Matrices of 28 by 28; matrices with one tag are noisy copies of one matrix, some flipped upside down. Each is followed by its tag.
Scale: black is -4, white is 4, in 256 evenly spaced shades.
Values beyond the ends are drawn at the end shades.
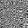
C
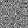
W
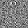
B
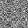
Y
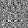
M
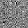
B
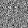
M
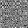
W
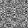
Y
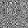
B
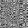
C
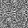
Y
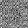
W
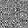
W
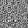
M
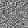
B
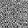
W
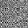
W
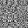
M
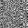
C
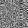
C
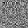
B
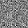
B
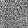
W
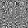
B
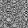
Y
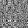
M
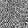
W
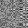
C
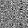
C
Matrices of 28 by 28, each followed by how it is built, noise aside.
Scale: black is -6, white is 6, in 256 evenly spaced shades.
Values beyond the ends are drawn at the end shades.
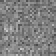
blocks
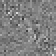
banded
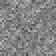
Hankel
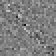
banded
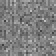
blocks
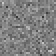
diagonal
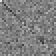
diagonal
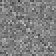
diagonal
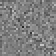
banded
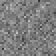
Hankel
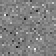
sparse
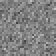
noise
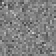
diagonal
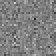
uneven columns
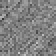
Hankel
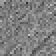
Hankel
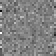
uneven columns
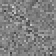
banded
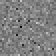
sparse
